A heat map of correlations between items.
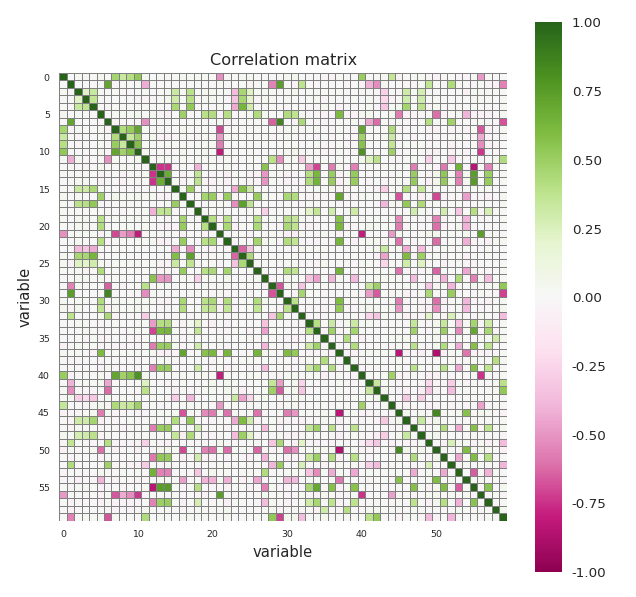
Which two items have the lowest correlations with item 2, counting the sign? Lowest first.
23, 43
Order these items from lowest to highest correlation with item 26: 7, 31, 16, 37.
7, 31, 16, 37
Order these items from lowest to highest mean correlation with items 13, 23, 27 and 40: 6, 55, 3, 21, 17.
21, 17, 3, 6, 55
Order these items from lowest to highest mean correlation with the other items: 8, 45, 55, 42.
45, 42, 8, 55
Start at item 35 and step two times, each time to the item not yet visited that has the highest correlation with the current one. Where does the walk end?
58
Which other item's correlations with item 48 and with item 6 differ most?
29
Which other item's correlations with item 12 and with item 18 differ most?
55
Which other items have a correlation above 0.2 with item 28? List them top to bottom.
11, 41, 42, 59
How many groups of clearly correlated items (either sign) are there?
6
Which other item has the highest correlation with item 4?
24
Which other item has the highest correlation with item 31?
37
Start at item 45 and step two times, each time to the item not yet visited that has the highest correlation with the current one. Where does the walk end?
54
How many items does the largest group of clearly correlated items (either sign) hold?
14
